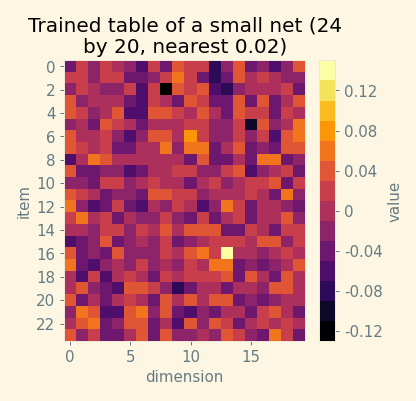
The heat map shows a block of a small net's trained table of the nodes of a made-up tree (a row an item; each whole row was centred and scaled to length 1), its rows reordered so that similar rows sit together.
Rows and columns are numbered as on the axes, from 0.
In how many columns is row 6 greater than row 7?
8
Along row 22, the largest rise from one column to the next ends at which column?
10
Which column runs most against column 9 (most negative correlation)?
6
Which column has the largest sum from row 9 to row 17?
13
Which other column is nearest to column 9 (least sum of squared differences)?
4
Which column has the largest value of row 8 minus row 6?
17
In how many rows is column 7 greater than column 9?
10
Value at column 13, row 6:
-0.02
